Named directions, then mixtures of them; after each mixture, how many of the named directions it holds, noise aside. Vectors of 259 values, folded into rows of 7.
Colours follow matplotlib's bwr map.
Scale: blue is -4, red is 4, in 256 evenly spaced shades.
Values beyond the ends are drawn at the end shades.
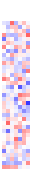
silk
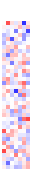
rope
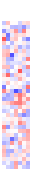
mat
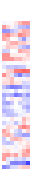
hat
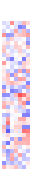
two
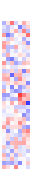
two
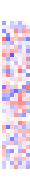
one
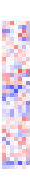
four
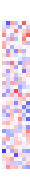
two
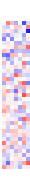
three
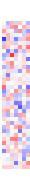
two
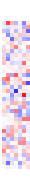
three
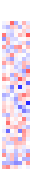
one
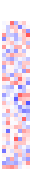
one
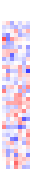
four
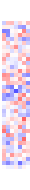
four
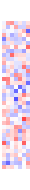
two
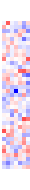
three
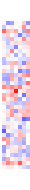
four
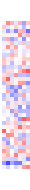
three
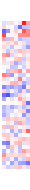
four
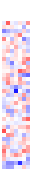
three
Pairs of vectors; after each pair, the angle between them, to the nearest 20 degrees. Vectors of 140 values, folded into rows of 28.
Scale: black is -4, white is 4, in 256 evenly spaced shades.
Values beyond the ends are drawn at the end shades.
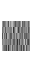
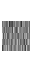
160 degrees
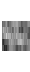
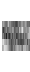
160 degrees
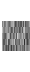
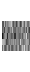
100 degrees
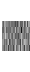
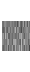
40 degrees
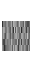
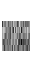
40 degrees
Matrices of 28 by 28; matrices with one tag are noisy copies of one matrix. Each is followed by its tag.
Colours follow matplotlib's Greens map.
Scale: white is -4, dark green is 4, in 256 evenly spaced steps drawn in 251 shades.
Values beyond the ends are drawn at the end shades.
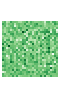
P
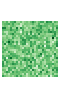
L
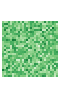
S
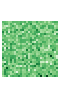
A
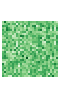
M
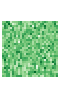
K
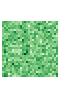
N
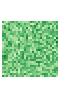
M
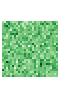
K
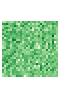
S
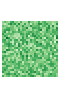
M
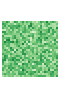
P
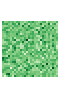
S
